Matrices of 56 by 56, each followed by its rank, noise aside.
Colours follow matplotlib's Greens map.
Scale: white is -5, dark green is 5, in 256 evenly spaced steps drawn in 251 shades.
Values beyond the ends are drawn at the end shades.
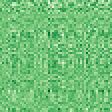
four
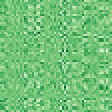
four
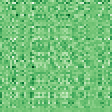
four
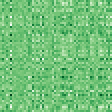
two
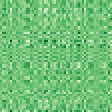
three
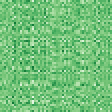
four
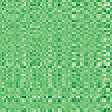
two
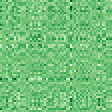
four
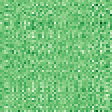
four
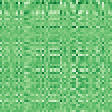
two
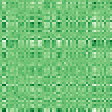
one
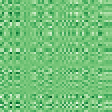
two
